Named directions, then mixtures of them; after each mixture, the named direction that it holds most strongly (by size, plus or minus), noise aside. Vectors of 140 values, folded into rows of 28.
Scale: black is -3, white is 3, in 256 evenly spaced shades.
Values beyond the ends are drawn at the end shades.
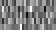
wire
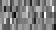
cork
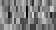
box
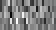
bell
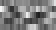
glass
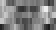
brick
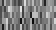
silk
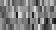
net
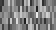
bell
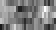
brick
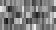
glass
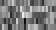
glass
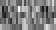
brick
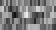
glass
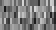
cork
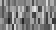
net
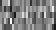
cork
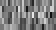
box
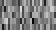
silk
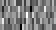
wire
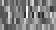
box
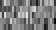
net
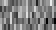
net
